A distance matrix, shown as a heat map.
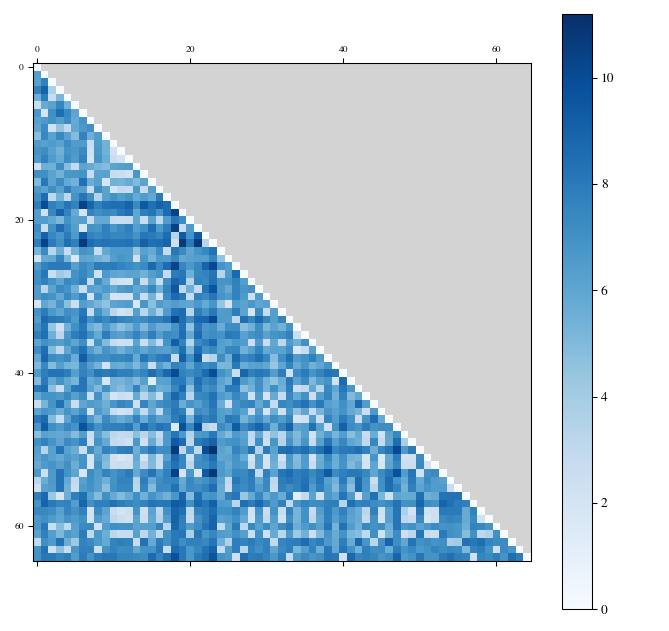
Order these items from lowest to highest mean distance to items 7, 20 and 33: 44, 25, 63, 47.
25, 44, 63, 47
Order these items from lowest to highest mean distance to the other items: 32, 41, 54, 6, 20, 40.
20, 32, 41, 54, 6, 40
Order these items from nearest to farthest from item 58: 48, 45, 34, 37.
45, 48, 34, 37
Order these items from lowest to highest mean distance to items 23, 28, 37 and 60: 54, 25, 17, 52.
52, 17, 25, 54
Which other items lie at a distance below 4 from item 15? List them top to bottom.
9, 39, 41
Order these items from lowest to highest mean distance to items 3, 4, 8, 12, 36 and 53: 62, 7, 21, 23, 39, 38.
7, 39, 21, 62, 38, 23
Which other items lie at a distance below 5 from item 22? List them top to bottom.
18, 23, 38, 47
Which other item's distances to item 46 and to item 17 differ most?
35
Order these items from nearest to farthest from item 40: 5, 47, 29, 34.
5, 34, 29, 47
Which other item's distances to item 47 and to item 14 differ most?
18
